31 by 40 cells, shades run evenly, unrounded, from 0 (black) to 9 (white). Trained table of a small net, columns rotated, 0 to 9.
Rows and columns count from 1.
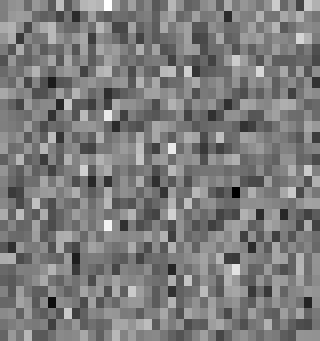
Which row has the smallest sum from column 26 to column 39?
20
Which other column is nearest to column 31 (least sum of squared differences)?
35
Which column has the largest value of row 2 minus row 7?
25
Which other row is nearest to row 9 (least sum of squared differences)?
12
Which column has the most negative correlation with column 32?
29
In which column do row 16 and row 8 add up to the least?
7
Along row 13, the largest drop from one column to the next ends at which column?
8
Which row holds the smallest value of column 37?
9
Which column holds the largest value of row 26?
24
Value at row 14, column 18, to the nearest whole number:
7
